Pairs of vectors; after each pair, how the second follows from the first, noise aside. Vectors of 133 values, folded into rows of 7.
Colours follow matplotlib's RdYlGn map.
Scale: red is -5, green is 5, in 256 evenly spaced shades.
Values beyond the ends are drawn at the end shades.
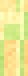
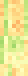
reversed.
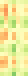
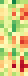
reversed, scaled up.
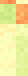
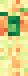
wrapped around, negated, scaled up.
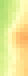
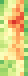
wrapped around, scaled up.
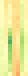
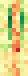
wrapped around, scaled up.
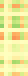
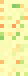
negated, partly zeroed.
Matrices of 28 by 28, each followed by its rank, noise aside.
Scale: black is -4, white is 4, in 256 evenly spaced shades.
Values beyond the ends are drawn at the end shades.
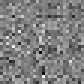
eight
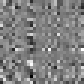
four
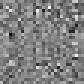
six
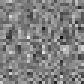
six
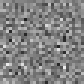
eight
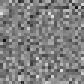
eight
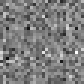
six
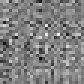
six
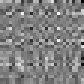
three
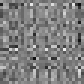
three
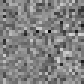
eight
